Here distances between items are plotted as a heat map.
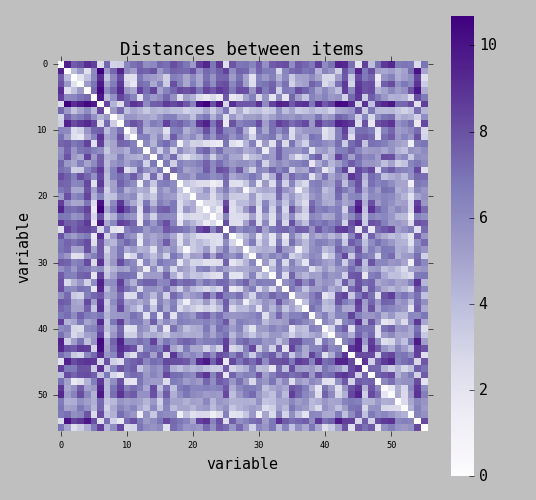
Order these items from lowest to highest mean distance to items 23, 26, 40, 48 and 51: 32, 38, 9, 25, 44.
32, 44, 38, 25, 9
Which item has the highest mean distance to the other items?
6
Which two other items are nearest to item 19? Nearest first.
28, 36
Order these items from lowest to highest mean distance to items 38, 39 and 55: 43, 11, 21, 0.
11, 21, 43, 0
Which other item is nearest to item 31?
13
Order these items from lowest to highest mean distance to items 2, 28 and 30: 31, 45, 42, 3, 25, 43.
3, 31, 43, 42, 25, 45
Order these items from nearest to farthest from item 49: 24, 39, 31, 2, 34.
39, 31, 34, 2, 24
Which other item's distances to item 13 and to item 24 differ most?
22
